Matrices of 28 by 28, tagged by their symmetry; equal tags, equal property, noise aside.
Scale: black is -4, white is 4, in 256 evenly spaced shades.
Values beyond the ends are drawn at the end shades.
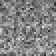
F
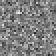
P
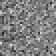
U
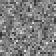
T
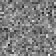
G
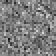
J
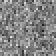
U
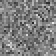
J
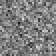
P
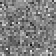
J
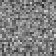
F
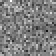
U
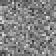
U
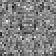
F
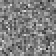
P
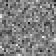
T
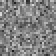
F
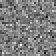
T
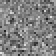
J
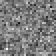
G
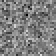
P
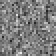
G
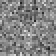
F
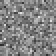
G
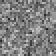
G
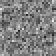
T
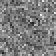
J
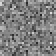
U
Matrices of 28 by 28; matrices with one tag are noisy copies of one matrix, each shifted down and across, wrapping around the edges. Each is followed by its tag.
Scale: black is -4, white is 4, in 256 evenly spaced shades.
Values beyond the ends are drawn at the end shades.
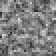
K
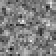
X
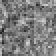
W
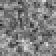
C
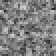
K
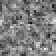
K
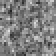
W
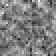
C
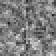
C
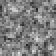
X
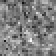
C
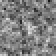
C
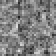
W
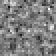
K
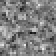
X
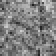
C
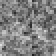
C
